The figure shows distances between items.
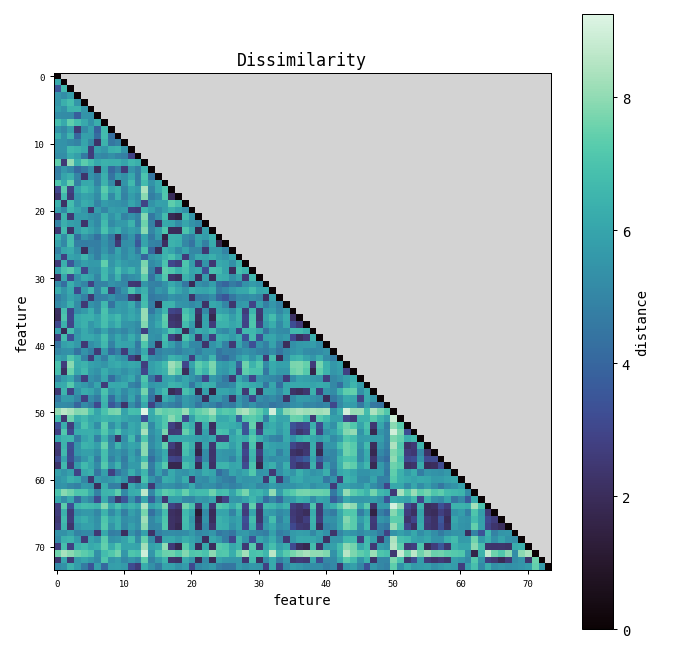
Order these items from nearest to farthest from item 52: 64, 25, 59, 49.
64, 49, 59, 25
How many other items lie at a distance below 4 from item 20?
8
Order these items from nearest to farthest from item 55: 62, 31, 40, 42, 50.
40, 31, 42, 62, 50
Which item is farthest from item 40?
50
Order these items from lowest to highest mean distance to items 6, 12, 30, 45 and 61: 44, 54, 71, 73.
73, 54, 44, 71
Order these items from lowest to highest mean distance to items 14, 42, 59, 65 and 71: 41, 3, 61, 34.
41, 61, 3, 34
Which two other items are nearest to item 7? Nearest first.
46, 73
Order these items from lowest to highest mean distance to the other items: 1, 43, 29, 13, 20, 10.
10, 20, 1, 29, 43, 13
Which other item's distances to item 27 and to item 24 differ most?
16
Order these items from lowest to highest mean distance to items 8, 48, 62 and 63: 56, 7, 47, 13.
56, 47, 7, 13
